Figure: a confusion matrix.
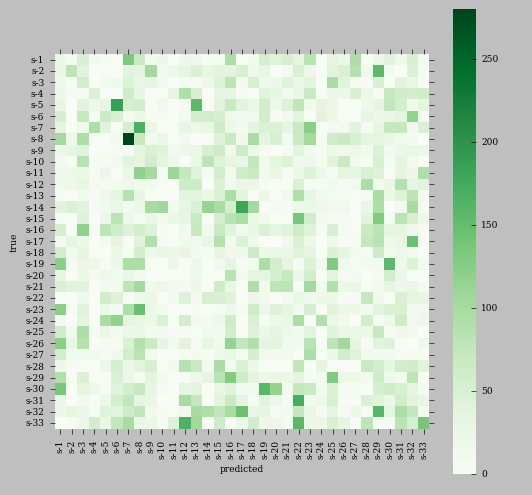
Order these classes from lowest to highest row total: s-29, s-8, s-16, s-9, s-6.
s-9, s-6, s-29, s-16, s-8
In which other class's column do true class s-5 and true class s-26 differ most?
s-6
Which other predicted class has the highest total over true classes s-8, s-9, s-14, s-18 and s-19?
s-7
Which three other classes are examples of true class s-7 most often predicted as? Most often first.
s-8, s-23, s-4
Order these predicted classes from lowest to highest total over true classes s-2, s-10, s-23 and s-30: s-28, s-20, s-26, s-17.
s-28, s-17, s-26, s-20
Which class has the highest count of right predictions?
s-33
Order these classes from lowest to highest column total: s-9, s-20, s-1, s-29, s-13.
s-20, s-9, s-13, s-1, s-29
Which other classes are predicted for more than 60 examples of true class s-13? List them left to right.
s-7, s-16, s-22, s-29, s-32
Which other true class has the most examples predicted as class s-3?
s-16
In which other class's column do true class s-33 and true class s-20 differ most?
s-12
